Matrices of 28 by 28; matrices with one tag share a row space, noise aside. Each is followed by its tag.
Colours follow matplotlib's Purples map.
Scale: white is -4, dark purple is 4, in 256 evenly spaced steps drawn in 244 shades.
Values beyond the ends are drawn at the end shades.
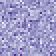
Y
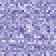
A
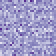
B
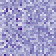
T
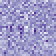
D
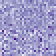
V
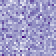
Y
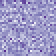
Y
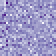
T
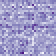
A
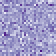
V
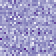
B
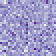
D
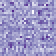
A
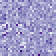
T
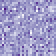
V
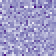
D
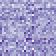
A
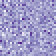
T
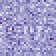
B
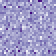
T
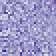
D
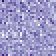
Y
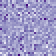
D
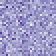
T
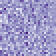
D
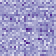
A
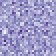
D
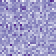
Y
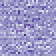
A
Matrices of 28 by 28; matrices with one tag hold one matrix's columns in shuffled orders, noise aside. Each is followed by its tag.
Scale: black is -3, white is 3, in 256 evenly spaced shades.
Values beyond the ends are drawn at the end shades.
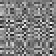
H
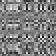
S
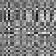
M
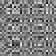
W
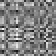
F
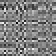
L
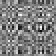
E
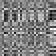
M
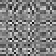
L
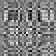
M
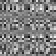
S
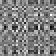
E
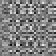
W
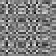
W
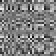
S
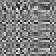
L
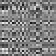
L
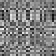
M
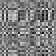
M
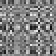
E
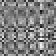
F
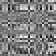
S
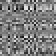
S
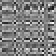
L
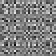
W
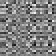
W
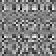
S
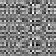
W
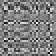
L
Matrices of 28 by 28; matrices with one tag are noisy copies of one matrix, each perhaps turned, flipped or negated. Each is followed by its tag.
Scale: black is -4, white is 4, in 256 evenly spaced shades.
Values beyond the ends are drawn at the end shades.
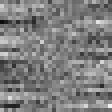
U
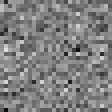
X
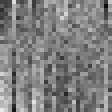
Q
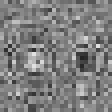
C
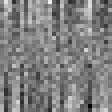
U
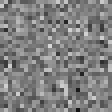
X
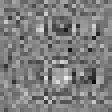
C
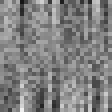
U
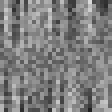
U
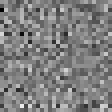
X
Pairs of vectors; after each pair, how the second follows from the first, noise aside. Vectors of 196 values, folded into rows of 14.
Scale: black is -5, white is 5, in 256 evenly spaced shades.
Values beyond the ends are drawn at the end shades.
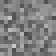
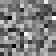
negated, scaled up.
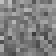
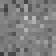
wrapped around, partly zeroed.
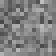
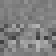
wrapped around, partly zeroed.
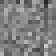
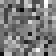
negated, scaled up.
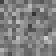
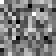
negated, scaled up.
